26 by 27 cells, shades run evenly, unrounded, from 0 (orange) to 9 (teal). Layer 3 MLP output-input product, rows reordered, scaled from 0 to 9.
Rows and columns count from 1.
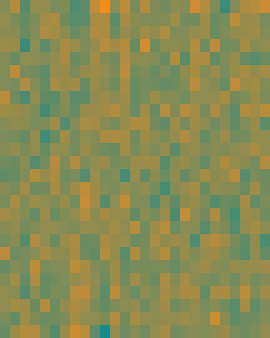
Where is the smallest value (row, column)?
1, 11
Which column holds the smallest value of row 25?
22
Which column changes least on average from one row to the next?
10
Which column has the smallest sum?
20
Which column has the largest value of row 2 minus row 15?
9
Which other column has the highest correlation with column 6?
24
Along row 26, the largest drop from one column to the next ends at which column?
12
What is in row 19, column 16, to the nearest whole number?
3
